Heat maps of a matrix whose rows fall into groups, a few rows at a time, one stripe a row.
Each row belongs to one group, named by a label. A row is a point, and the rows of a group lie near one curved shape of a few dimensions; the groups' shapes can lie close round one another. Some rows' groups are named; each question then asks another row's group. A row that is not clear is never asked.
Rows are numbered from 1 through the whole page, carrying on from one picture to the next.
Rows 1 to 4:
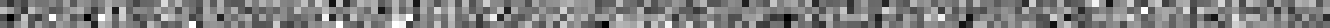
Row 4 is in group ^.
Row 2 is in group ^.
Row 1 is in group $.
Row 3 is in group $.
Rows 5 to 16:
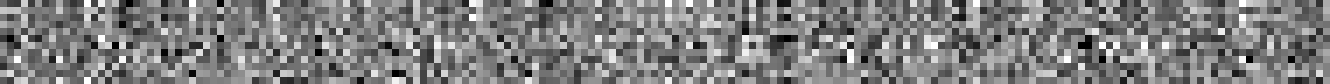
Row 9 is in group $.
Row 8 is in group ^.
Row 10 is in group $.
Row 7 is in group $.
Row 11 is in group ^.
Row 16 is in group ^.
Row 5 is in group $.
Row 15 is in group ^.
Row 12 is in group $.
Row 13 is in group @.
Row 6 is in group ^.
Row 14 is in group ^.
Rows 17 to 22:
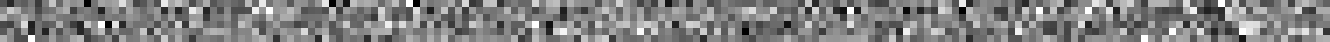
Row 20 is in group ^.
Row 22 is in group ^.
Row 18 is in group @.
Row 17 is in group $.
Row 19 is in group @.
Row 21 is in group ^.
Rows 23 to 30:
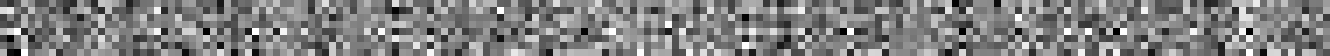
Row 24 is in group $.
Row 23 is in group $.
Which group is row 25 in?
^
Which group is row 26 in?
^
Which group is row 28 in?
$
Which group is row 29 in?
$
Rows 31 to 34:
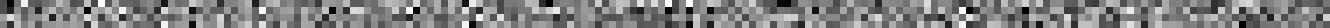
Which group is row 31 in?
$
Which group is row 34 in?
$
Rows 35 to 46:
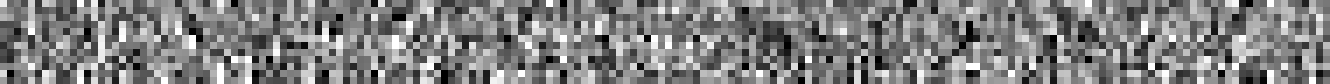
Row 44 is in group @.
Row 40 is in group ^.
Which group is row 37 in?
^
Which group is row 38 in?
^
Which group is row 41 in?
^
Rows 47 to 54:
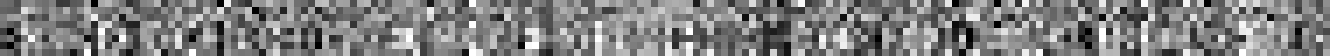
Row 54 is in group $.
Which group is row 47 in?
$
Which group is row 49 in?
^
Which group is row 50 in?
$
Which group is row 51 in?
^
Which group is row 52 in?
^
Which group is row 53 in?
^
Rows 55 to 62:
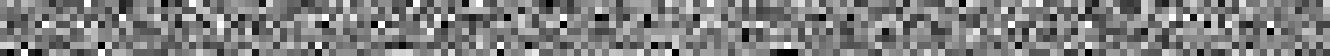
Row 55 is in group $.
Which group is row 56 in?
^
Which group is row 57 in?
^
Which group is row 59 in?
$
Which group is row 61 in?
$
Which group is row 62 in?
$
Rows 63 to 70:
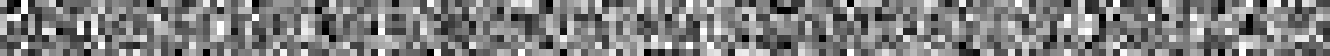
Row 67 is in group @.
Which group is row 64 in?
$
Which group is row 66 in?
@
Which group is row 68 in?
^
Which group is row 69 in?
$
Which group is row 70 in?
@
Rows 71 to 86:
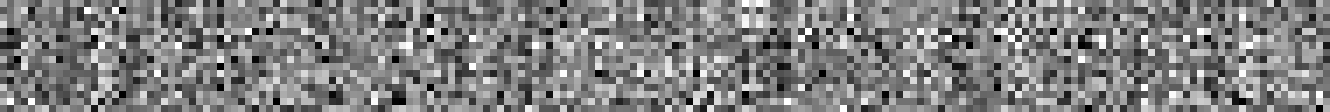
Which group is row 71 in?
$
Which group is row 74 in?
$
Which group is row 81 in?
^
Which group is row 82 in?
$
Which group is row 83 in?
$
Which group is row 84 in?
^
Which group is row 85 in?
^
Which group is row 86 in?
^
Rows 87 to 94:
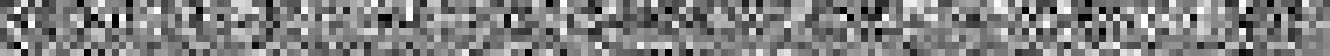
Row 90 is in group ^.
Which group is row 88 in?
@
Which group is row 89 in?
^
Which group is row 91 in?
@
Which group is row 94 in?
$
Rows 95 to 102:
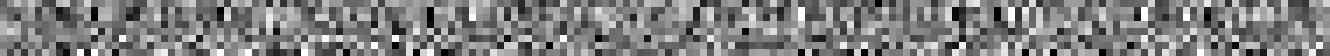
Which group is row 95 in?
@
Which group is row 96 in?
$
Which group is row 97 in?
$
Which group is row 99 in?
^
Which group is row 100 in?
^
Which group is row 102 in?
@
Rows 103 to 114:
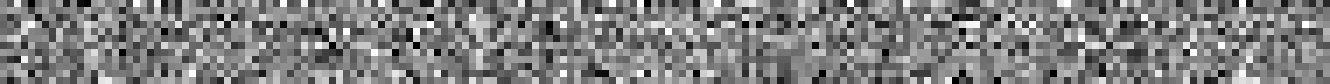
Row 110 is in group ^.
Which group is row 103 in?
@
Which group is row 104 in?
^
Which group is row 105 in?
$
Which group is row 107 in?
$
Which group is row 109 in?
$
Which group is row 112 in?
@
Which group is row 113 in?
^
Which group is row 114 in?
$
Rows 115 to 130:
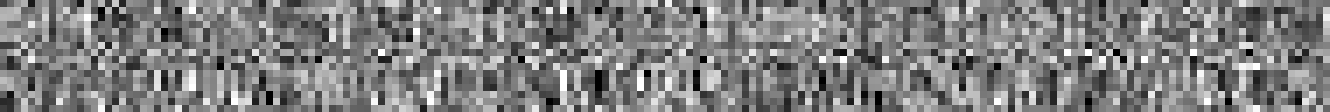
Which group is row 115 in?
^
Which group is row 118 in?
^
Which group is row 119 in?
$
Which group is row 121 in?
^
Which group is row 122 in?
@
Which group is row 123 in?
^
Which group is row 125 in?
^
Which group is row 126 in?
^
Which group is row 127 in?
^
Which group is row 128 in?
@
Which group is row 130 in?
^
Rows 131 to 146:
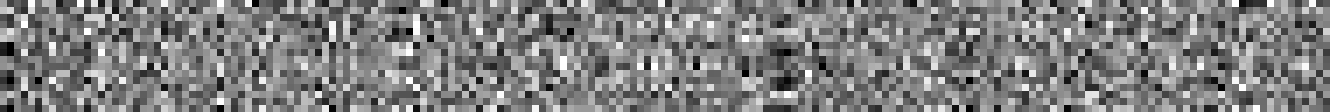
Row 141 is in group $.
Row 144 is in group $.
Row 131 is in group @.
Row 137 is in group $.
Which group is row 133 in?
^
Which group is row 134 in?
$
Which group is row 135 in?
$
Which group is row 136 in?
$
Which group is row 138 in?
$
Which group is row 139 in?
^
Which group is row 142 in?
$
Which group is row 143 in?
$
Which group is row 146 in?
$
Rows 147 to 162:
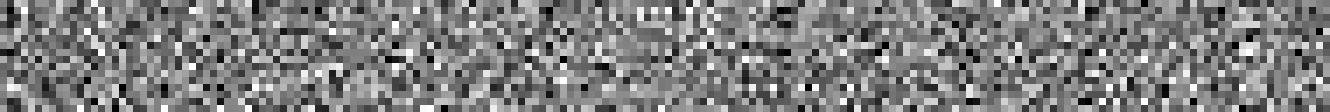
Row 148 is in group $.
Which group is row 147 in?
$
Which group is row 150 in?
$
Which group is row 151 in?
^
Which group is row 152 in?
@
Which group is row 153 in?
^
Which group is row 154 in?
^
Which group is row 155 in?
$
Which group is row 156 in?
^
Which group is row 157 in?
$
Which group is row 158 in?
^
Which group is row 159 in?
@
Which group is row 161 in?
^
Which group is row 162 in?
@
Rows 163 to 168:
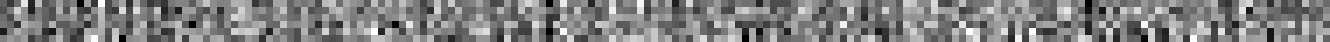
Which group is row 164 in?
@
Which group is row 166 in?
^
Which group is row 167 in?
@
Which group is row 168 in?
^
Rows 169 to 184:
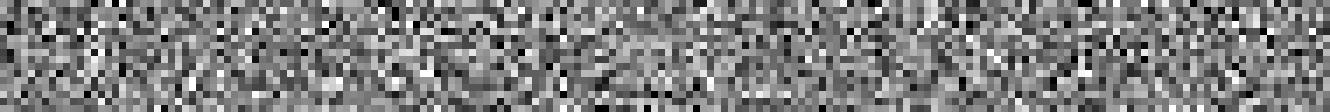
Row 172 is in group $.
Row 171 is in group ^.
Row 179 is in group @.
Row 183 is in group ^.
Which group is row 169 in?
^
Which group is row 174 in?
@
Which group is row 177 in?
$
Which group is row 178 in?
^
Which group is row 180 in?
^
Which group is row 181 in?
^
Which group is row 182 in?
$
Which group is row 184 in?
^
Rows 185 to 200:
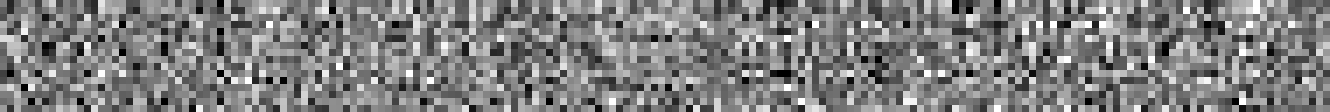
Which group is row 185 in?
$
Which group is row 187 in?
@
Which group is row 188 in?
@
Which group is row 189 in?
$
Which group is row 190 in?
$
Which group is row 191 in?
@
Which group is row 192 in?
@
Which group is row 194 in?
$
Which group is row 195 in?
$
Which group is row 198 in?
@
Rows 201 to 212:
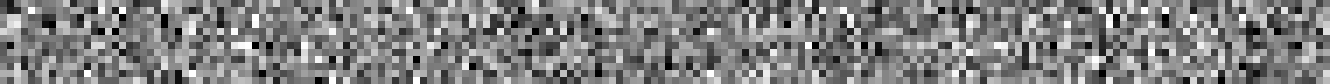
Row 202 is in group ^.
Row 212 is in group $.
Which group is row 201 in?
$
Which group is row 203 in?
@
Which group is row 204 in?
@
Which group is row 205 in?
^
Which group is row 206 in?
@
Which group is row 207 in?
@
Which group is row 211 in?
^
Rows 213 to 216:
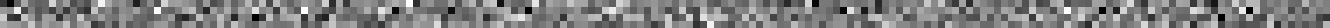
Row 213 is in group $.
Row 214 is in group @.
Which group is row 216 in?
^
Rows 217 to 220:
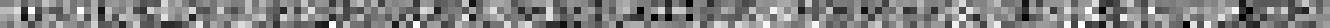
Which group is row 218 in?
@
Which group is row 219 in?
$
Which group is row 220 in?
$
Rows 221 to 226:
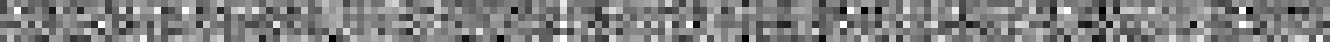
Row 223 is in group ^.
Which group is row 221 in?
^
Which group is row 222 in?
@
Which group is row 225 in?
^
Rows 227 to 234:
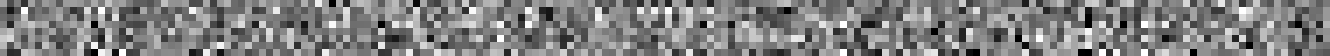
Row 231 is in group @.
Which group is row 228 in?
$
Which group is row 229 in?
^
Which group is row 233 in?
@
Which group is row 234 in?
^
